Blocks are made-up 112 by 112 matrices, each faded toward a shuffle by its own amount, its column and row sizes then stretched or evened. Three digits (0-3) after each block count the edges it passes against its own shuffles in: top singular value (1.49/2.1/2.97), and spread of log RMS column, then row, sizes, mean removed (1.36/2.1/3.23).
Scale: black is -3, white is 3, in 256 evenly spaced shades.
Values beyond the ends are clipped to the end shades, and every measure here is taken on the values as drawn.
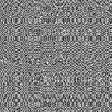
3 2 0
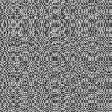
3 2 0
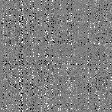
0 3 2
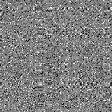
2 0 1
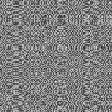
3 1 0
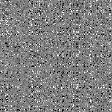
2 2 2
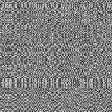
3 0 2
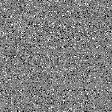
0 1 2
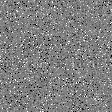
0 0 1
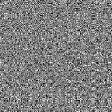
2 1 2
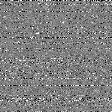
1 0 3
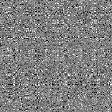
2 1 2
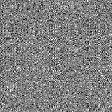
2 1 1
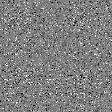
1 1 2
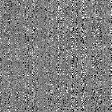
1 3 1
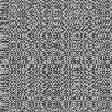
3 0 2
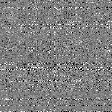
1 2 3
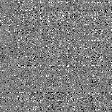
1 2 2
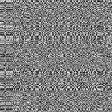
3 0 3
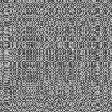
3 1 1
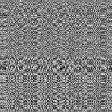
3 1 3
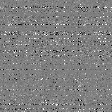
1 1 3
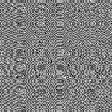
3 1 0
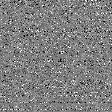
0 0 2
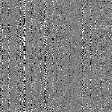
2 3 1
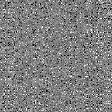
2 2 1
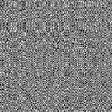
3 2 0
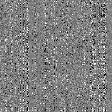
2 3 1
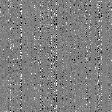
1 3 1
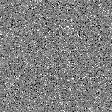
1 0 0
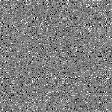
2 1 2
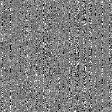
1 3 0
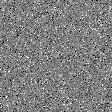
0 0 0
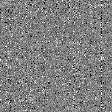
1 2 1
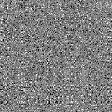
2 1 1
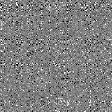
2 2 2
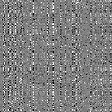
3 3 0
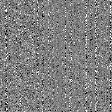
0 3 0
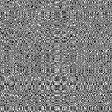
3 1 2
